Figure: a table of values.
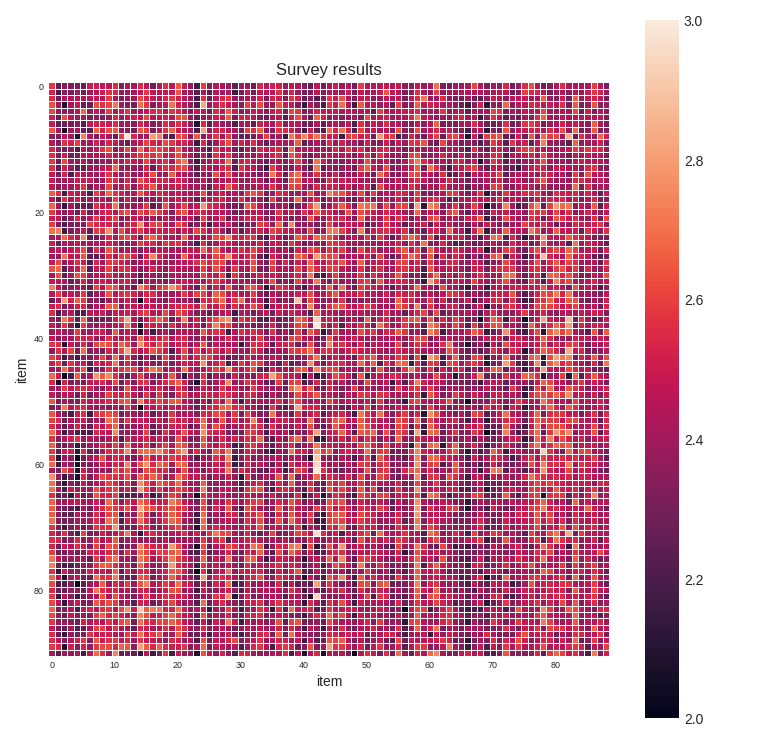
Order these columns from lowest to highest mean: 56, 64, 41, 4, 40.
40, 4, 56, 64, 41
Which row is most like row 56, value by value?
48
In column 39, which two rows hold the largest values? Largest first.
34, 51
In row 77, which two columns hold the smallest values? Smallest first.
23, 1
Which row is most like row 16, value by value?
4
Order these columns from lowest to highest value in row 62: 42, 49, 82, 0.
82, 49, 42, 0
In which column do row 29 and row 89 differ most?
14
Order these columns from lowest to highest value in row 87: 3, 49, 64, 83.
3, 64, 49, 83
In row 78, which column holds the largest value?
24
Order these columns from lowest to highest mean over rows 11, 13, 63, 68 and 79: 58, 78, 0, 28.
78, 28, 0, 58
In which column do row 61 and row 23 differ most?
42
